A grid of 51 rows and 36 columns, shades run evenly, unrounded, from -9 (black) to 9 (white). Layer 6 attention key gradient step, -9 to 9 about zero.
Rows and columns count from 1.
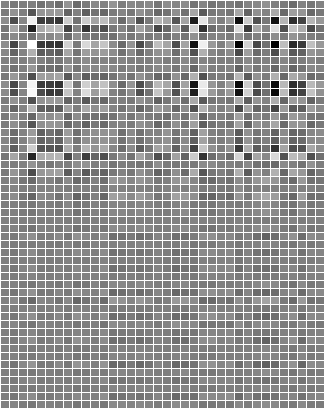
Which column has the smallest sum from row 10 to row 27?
33
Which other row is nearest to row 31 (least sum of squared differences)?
44
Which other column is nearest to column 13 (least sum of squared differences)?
15
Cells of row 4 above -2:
26
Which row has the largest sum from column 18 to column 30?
25
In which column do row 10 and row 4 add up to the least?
4
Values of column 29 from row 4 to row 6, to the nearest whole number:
3 0 -4
